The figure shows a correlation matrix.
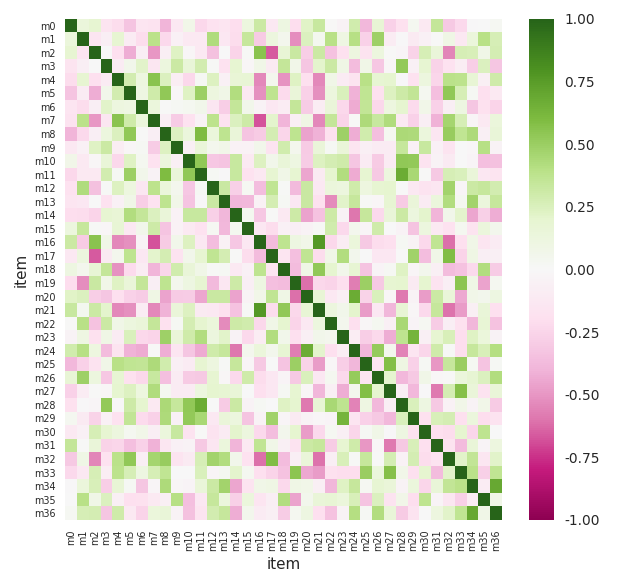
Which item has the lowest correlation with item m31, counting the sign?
m27
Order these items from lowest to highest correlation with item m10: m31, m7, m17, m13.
m13, m7, m31, m17
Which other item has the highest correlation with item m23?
m29
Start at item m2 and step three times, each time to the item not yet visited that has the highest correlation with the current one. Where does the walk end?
m18
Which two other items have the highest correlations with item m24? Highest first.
m20, m26
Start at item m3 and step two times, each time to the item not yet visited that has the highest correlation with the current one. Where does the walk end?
m11
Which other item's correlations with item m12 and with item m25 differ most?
m19
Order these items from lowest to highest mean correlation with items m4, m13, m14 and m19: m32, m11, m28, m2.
m2, m28, m11, m32
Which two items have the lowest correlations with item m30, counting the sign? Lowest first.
m20, m17
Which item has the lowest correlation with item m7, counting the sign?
m16
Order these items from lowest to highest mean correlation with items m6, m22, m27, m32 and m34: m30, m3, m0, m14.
m0, m30, m3, m14
